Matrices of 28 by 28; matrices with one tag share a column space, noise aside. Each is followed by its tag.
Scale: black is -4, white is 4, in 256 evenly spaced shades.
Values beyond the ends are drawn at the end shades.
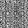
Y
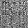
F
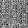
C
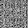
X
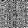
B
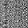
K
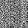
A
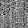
F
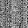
A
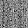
X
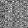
Y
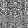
F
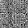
C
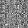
C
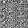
Y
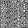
Y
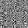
A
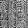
B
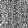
C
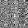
C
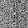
Y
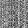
A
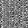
A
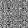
Y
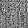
F
